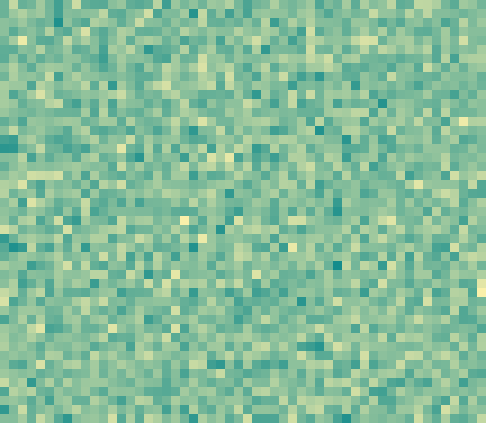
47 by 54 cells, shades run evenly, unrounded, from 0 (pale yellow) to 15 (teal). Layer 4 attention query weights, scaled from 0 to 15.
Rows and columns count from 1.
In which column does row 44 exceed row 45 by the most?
42
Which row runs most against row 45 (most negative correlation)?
4
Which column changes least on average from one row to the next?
53
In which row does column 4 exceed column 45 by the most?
30
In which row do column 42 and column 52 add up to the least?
5
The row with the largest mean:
24
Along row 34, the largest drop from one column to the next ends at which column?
48
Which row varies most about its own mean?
28
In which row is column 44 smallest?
25
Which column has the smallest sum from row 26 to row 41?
23
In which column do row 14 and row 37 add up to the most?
50
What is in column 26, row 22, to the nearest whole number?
13
